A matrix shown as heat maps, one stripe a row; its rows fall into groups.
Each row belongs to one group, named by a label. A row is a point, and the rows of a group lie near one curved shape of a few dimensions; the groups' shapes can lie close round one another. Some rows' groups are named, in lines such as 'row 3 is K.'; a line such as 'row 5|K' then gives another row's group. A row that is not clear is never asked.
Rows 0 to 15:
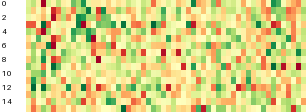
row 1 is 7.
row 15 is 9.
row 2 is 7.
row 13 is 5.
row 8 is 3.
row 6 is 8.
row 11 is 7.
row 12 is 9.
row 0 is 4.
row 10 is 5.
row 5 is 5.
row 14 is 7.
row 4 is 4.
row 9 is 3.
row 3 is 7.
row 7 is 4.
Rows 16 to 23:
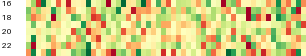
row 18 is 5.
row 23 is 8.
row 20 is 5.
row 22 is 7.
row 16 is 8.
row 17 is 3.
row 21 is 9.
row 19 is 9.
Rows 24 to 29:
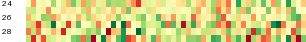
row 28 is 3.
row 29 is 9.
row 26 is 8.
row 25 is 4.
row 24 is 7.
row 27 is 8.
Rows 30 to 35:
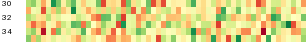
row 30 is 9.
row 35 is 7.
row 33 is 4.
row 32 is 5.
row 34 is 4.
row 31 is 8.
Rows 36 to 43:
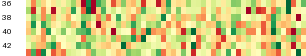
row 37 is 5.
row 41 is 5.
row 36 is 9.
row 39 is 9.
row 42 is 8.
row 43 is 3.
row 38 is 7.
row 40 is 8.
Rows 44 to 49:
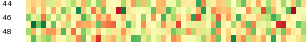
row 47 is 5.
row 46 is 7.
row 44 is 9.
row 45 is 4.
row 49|9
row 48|7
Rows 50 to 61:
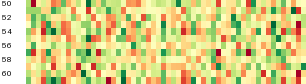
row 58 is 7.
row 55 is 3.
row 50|7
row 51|3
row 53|7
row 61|3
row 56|3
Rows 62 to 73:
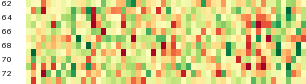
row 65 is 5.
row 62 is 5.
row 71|5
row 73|7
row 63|9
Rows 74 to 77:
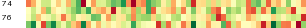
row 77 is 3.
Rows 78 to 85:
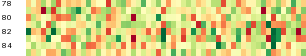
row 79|4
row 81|5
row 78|8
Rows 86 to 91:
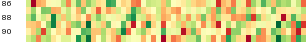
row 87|9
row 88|5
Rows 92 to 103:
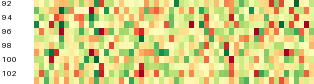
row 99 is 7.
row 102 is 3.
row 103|5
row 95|3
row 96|5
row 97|5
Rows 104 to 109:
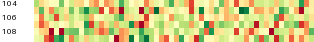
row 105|8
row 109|3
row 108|4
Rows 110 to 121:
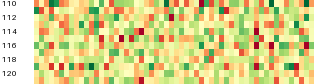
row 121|7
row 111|7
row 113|5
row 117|5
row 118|9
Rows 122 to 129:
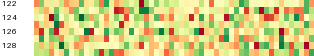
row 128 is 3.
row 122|8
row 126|7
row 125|8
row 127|9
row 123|3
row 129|9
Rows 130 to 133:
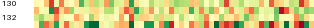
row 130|4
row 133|8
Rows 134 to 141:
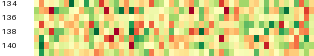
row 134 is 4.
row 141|5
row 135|8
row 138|3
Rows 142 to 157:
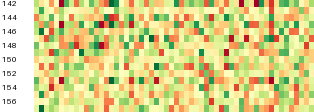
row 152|9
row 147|8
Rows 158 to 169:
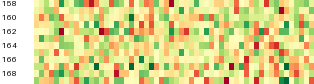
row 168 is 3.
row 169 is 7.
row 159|7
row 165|7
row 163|5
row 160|9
